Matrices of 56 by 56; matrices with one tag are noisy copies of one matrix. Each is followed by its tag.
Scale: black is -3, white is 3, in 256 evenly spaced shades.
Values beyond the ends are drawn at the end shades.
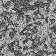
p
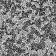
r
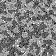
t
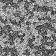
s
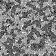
r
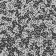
t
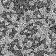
p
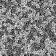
r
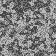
p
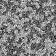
r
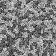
t
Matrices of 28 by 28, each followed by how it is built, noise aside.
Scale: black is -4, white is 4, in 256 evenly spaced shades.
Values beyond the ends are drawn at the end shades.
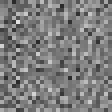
repeating rows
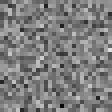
repeating rows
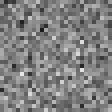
noise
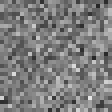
Hankel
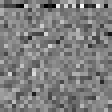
uneven rows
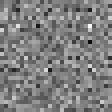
low rank
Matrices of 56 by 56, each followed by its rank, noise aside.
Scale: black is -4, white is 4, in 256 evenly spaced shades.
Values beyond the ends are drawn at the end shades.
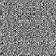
seven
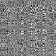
seven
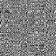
seven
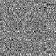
seven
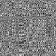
five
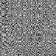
six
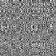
seven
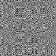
six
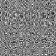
seven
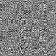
five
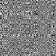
four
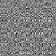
four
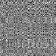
five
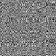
five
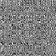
seven
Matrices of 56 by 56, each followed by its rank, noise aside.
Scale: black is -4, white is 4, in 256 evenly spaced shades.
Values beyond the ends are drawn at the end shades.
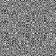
five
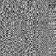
six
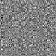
six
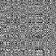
five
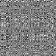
five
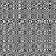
three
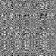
four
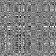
three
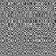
three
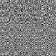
five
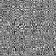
six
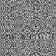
six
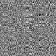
six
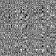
five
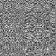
six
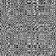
five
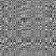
three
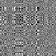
three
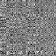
five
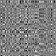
three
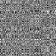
five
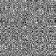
six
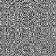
six
